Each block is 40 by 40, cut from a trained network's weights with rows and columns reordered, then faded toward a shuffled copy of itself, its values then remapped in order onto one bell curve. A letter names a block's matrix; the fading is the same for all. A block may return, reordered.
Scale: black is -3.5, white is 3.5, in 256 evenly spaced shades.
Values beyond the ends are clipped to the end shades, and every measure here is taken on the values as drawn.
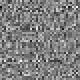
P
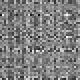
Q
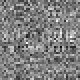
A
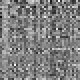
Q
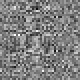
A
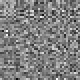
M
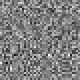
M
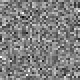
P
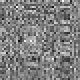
M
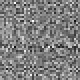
P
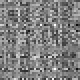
Q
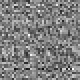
A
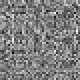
A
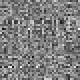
P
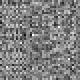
A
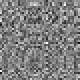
A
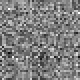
P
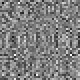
M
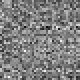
M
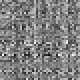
Q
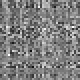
Q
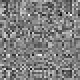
P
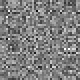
M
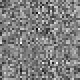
A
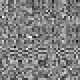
M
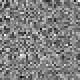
P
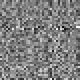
P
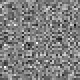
M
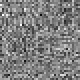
M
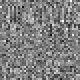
P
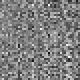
A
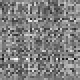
Q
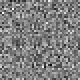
P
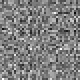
A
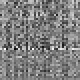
Q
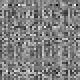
Q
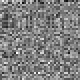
M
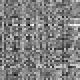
Q
